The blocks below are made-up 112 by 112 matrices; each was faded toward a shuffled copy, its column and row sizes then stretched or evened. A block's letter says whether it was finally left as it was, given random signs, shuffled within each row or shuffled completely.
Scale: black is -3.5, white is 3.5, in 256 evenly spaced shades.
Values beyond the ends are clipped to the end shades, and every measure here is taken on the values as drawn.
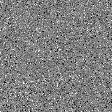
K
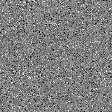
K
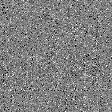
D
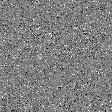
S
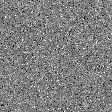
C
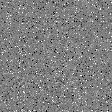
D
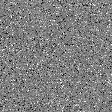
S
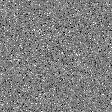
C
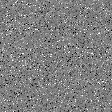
S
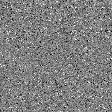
S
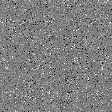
K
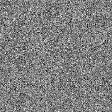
D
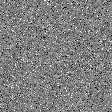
C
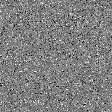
S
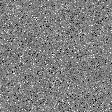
C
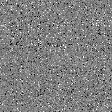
D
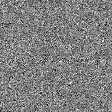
K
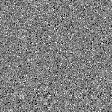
D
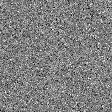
C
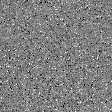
S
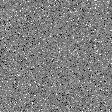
C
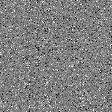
K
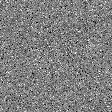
C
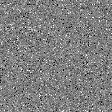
D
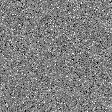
C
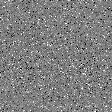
S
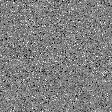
S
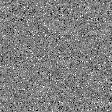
D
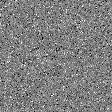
C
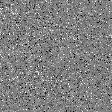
K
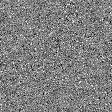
C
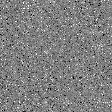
K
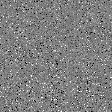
K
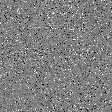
S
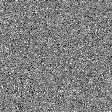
S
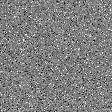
C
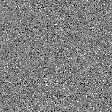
D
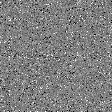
K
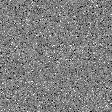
S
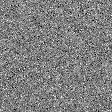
C
